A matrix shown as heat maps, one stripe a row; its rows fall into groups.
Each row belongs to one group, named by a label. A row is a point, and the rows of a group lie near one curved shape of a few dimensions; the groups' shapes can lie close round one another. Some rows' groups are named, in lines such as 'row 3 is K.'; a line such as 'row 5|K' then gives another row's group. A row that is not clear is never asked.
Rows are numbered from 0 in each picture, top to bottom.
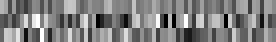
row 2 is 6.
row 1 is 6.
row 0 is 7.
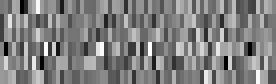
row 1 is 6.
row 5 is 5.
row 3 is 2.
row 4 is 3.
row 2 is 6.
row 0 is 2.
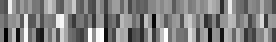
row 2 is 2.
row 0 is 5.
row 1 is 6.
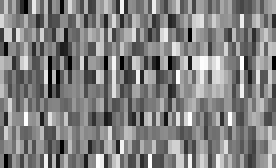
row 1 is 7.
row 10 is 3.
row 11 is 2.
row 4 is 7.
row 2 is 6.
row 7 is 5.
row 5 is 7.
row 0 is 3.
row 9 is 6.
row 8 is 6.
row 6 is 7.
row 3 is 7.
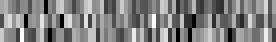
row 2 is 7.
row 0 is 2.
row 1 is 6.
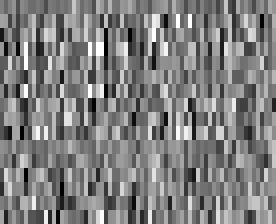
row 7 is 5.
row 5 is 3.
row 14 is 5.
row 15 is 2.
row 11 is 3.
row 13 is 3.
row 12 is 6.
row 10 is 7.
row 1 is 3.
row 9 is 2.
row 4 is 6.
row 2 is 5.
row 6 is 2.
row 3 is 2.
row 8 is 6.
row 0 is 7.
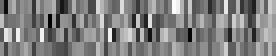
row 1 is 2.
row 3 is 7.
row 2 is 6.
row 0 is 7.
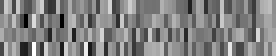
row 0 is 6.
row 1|3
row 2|2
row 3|3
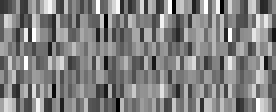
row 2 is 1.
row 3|7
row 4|6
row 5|5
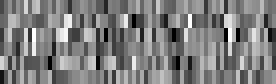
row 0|6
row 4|7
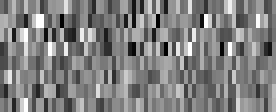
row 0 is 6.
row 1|5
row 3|6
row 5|6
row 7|3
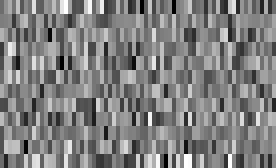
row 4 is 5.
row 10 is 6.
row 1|3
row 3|5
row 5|6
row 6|3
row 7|5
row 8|2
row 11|6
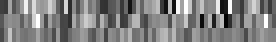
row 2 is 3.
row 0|6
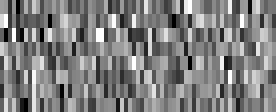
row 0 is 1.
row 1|7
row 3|2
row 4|6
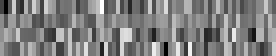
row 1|7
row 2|6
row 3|3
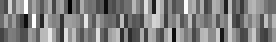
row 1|3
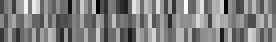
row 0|6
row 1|7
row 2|5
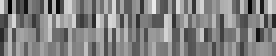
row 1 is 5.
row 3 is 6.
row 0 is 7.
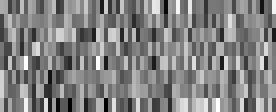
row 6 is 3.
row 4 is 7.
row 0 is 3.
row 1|6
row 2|5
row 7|7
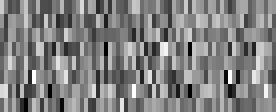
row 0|3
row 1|7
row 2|6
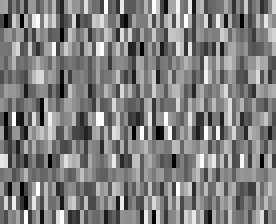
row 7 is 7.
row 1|2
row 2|3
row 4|5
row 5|5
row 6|3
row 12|3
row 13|2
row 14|3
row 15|6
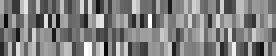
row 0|3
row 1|2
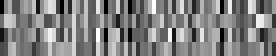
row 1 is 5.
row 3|5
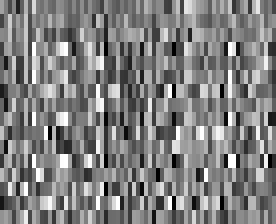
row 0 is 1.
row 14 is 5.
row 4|2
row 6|5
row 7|2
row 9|7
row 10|7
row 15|3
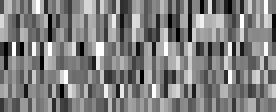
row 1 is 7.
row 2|7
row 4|7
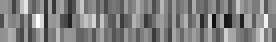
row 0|3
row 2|5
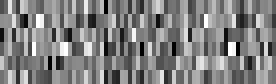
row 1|5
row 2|6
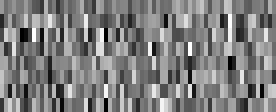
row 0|7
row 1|6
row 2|3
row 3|2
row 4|7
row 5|7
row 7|3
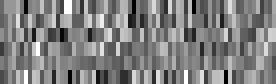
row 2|3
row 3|2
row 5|6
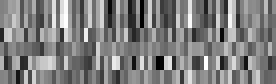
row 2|6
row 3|7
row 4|5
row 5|1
